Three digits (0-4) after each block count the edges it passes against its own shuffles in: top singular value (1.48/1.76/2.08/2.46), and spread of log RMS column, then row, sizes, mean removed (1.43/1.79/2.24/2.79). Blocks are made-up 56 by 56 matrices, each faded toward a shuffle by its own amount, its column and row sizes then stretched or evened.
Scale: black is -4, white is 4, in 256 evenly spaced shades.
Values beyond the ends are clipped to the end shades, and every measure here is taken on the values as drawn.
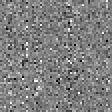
0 3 1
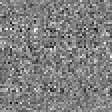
2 1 3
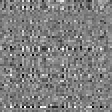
4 2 4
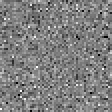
2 0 0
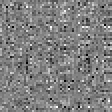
2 3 2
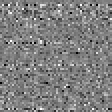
3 0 3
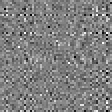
4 3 2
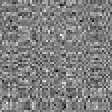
4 0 1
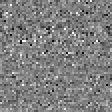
0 0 2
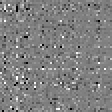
2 2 3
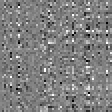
3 4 0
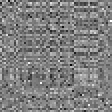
4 2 1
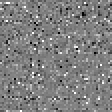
1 1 2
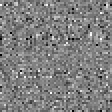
1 1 3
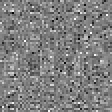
3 1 0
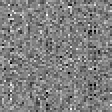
1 2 0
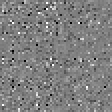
1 2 2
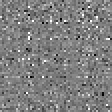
0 2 3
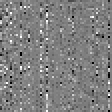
0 4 0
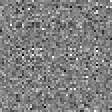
2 2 1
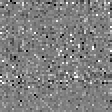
1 0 2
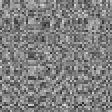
4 0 3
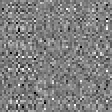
4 3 0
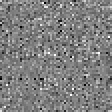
1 2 2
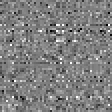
3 1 4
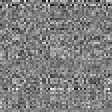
4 1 4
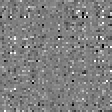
0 2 3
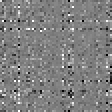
0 4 3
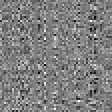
3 4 1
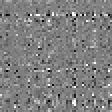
3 3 3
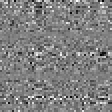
3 0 4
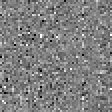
1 2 1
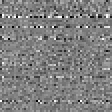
2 0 4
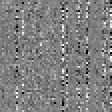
2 4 0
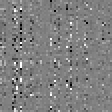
2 4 1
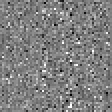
0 3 0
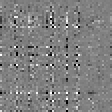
4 4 3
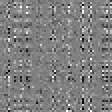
4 4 2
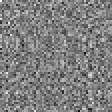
2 2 0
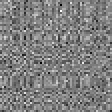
4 2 1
